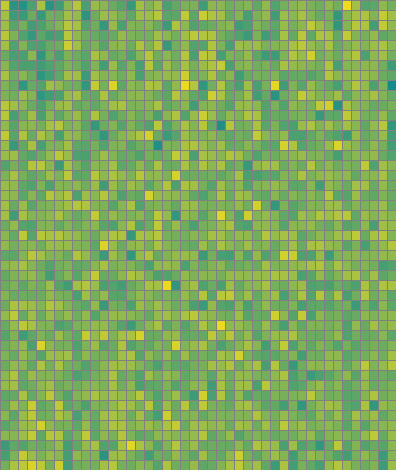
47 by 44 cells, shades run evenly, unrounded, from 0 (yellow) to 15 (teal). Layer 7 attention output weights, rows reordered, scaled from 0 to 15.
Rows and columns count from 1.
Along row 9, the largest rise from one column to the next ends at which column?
32
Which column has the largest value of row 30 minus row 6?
35
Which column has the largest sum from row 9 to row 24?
44
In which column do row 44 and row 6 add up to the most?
5
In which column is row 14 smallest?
17
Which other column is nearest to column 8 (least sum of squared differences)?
1
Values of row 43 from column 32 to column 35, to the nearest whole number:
4 7 6 8
